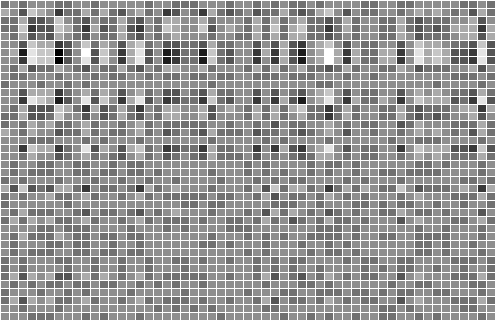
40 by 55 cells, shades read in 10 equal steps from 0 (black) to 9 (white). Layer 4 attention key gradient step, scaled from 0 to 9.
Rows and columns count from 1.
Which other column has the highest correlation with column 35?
13
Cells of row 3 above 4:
26
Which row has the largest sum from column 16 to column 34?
4
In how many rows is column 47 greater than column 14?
18
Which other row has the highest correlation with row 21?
32
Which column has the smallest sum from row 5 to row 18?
7
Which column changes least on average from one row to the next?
27
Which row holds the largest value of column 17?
24
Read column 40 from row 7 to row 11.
6 6 4 5 5
